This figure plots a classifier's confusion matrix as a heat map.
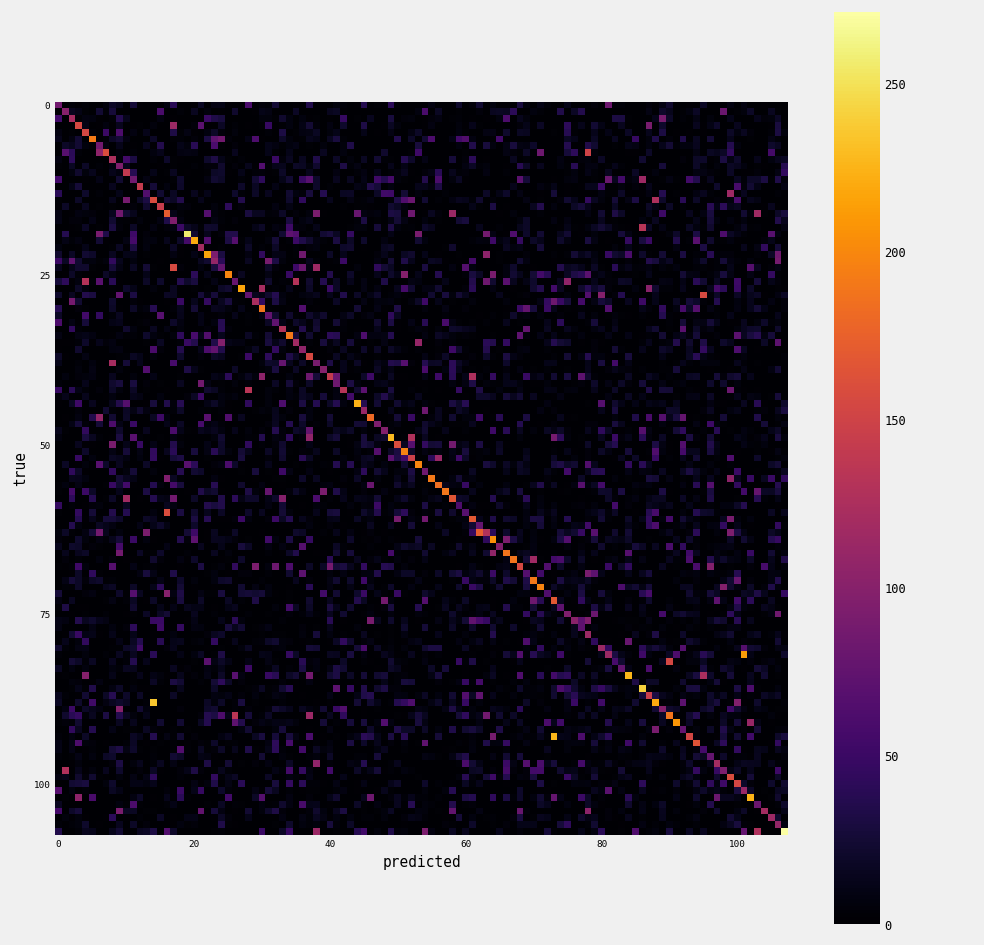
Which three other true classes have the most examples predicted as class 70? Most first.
67, 73, 98
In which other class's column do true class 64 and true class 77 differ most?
66
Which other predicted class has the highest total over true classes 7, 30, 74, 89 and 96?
78
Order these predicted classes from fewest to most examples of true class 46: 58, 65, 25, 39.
39, 58, 65, 25
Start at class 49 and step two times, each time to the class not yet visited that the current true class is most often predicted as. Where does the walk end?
56
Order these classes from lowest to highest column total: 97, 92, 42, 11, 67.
67, 42, 97, 92, 11
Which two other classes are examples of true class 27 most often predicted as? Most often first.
30, 87
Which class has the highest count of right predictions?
107
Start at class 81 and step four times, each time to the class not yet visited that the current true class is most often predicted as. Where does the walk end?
95
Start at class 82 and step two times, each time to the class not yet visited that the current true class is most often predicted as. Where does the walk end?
26
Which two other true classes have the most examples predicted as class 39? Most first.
57, 72
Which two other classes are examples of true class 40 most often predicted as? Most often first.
61, 30
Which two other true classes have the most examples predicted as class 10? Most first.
58, 14
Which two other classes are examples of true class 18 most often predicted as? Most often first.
86, 34
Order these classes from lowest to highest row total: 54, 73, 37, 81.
37, 54, 73, 81
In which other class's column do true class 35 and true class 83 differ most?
53
